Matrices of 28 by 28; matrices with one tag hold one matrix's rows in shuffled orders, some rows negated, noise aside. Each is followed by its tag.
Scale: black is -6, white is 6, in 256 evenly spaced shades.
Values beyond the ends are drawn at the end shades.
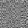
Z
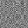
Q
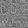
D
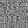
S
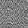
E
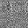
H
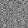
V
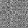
H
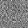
D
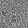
D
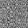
H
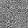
H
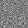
V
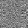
Z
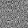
E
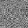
S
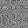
D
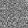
S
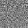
S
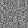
V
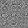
D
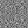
Q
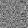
Z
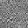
H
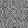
D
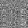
Z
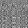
D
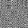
E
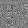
E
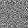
S
